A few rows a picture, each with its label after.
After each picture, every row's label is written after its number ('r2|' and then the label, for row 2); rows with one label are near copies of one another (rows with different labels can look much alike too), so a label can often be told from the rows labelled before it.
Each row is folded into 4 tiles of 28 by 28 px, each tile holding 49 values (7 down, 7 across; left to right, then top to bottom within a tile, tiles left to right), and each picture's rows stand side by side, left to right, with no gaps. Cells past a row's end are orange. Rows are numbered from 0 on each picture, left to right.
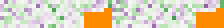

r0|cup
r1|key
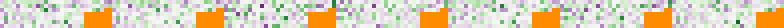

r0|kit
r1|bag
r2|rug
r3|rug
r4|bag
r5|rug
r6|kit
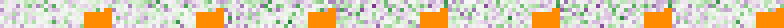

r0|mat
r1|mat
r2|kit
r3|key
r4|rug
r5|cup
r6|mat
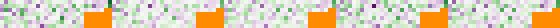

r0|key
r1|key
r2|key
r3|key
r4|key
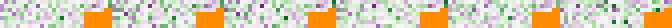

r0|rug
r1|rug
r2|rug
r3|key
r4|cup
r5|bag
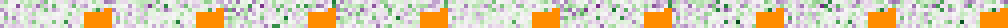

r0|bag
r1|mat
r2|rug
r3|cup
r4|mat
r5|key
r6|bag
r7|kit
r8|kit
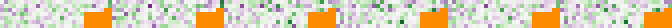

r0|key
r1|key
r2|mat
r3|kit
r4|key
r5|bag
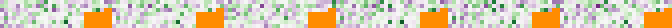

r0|bag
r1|mat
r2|key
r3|bag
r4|kit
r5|mat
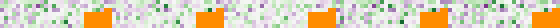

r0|bag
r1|bag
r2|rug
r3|bag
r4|mat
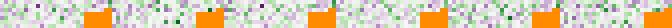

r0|key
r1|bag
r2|key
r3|cup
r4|cup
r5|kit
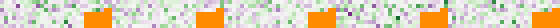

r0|kit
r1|rug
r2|mat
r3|rug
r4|bag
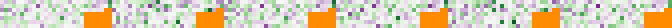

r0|key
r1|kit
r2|key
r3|rug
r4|bag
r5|key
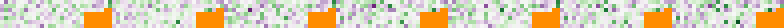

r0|key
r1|kit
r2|cup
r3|mat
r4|key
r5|kit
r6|kit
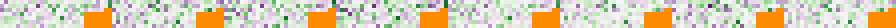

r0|cup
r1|kit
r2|rug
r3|rug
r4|rug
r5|bag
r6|mat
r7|kit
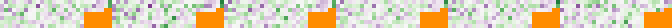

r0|key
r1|rug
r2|cup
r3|key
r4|key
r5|mat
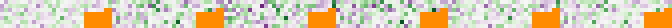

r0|cup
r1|kit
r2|cup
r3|mat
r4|key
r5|kit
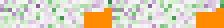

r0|rug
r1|rug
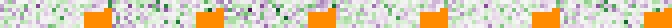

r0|rug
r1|bag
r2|cup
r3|cup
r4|key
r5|bag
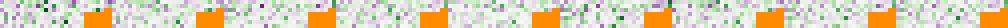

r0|kit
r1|kit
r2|key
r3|cup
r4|mat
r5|rug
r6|mat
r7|rug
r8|key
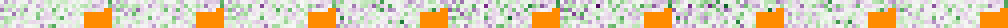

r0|rug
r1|key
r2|key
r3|bag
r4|rug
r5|rug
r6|mat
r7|kit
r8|key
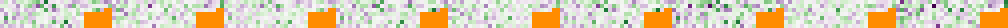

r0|kit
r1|key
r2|kit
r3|kit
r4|rug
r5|kit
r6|mat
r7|cup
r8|key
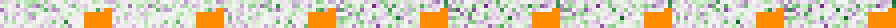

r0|mat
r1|mat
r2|bag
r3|cup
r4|rug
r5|key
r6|kit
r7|key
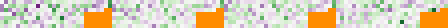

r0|cup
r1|rug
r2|cup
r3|kit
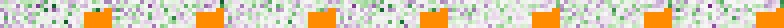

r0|bag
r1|rug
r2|bag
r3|bag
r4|rug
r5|cup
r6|key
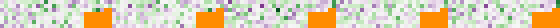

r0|kit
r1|mat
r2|cup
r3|cup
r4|key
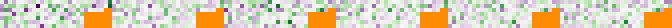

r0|key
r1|cup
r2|bag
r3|key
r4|kit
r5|bag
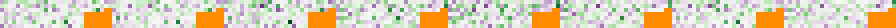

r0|bag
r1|bag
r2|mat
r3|key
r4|cup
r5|key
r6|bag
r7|key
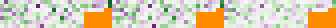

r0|key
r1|key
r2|key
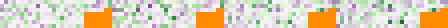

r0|cup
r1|cup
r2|kit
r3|bag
